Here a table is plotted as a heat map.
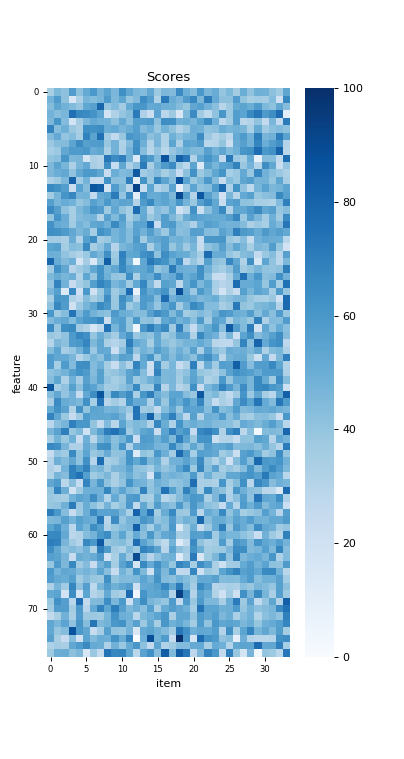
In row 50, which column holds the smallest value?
25
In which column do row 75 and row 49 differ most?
12
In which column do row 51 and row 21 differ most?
21
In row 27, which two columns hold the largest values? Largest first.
18, 11
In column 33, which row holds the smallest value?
3
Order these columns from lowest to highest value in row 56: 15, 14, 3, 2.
14, 2, 15, 3
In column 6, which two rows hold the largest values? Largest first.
13, 72
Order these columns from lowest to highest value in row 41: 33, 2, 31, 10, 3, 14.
31, 2, 3, 10, 14, 33
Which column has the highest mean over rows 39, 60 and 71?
33
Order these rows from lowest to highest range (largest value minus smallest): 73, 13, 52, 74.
52, 73, 13, 74
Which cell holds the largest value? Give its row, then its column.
74, 18
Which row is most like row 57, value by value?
44
